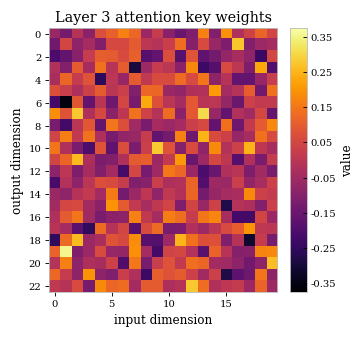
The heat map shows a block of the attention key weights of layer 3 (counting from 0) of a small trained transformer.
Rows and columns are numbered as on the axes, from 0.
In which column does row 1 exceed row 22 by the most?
16
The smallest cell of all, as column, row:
1, 6
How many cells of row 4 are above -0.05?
14
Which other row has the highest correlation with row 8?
0
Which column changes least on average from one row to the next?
10
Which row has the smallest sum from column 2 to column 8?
12
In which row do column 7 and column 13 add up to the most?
7
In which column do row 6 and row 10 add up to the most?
9
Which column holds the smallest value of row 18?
17
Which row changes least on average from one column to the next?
13
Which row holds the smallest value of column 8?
21
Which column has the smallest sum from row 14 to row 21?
15
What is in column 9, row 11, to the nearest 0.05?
-0.05
